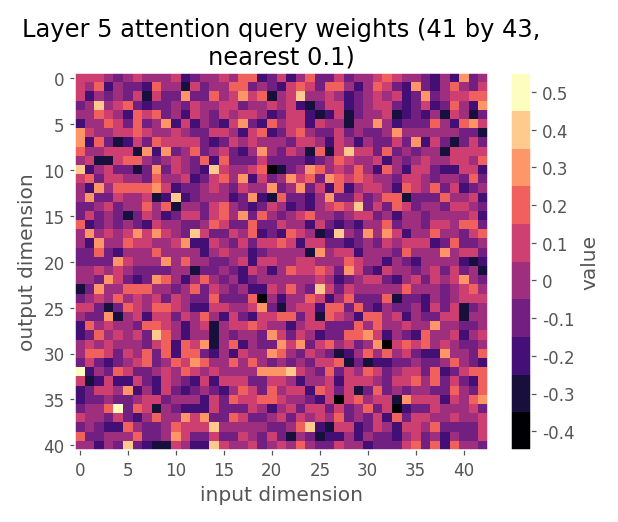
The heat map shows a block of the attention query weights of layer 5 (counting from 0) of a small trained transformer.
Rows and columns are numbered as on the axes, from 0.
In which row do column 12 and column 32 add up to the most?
17
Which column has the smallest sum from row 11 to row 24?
42
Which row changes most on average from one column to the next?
8
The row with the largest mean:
32
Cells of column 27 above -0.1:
26
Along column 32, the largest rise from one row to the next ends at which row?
30
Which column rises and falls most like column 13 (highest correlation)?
31
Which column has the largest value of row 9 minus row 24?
19
